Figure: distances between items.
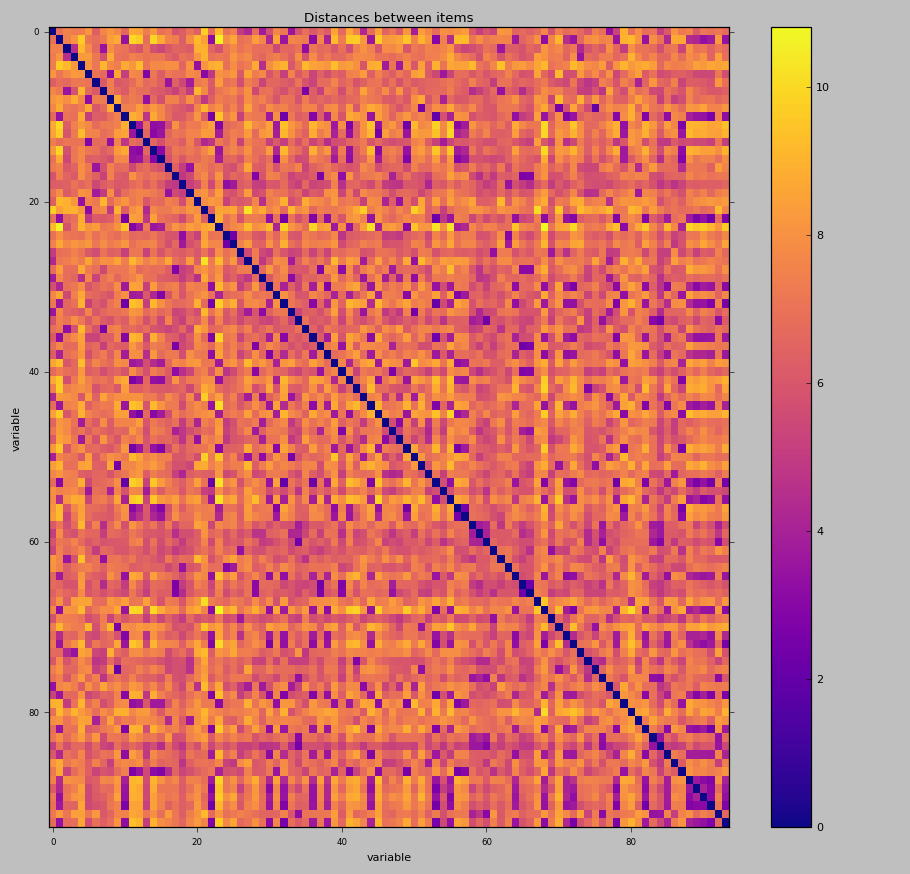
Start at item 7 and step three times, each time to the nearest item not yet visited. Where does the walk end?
62
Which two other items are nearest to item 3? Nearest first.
73, 2
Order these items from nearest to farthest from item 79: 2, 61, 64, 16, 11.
11, 2, 16, 61, 64
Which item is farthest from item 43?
21
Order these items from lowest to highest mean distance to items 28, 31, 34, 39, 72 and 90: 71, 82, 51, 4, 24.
71, 82, 24, 51, 4
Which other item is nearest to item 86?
52
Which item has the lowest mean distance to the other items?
84
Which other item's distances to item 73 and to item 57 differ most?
56
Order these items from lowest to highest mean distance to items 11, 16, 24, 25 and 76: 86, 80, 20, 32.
86, 20, 80, 32
